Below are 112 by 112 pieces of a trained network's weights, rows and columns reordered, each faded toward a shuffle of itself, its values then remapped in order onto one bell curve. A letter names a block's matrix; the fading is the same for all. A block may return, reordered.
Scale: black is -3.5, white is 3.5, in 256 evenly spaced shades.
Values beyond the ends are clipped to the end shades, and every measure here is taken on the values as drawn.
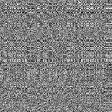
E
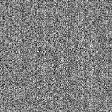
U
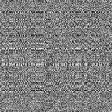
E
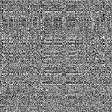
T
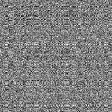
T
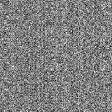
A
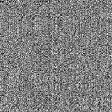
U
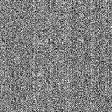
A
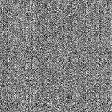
A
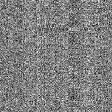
U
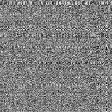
T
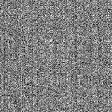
U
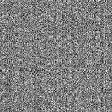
A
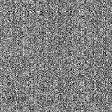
U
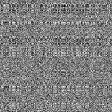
E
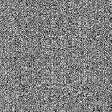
A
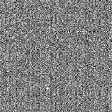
U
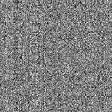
U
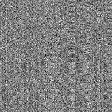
U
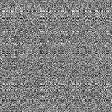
E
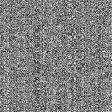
A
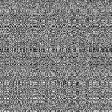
E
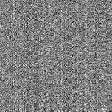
A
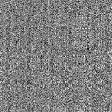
U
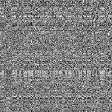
T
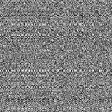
T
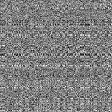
T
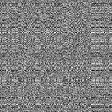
E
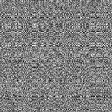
E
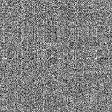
U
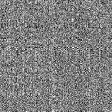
U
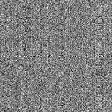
A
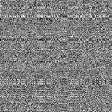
T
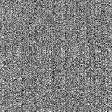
U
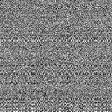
T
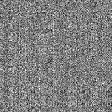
A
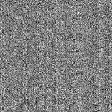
A
